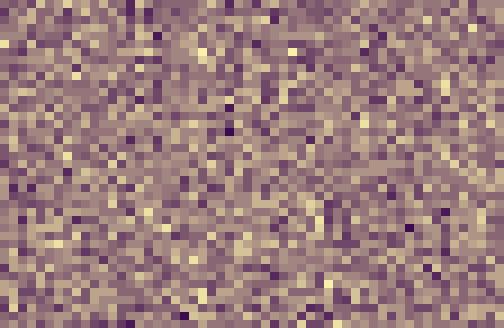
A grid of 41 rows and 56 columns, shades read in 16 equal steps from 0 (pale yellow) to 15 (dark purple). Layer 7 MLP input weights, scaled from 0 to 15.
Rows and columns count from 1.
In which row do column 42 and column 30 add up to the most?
13
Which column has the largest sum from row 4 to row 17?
42
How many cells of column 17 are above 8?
10
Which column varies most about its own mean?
50
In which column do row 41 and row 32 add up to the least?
38
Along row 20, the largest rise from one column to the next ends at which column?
9
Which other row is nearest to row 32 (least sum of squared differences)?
17
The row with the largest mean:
2
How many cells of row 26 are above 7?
27
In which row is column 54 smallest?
28
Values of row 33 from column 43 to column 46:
4 9 4 8
